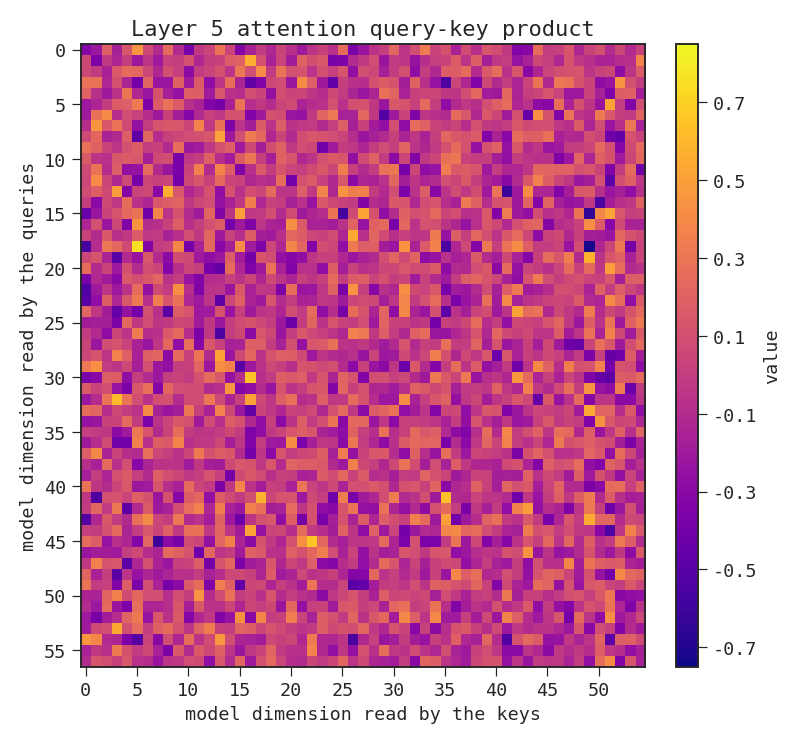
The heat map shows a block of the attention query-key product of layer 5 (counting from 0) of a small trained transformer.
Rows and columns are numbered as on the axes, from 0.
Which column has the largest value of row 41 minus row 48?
35
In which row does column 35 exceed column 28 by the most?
41
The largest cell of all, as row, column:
18, 5
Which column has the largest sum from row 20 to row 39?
26
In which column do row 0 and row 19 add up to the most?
49
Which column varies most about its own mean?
51
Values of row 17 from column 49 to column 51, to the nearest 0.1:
-0.2 -0.2 -0.2
